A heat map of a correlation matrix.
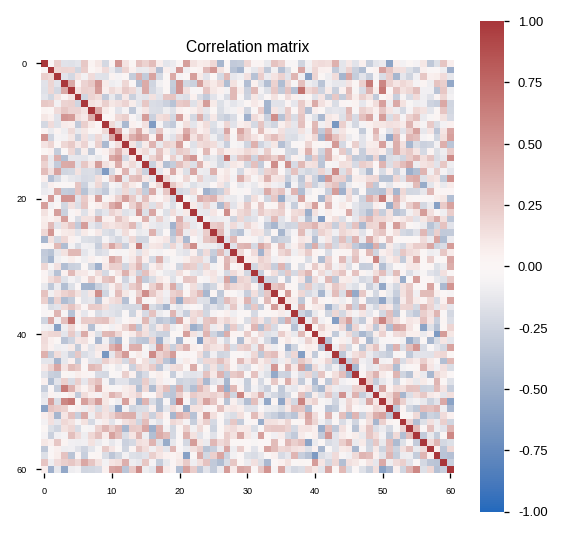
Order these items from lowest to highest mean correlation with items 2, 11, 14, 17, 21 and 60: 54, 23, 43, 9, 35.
9, 23, 43, 54, 35
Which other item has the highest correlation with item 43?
16
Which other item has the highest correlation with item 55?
60
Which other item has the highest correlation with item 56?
22
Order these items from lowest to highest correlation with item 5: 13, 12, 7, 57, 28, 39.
13, 57, 39, 12, 7, 28
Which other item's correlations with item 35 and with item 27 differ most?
49
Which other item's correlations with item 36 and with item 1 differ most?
47
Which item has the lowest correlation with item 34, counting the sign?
46
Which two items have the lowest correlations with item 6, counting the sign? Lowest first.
33, 19
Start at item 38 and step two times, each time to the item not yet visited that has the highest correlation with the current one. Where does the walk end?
50
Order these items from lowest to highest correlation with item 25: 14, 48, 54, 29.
29, 54, 14, 48
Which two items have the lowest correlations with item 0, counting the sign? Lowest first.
51, 26
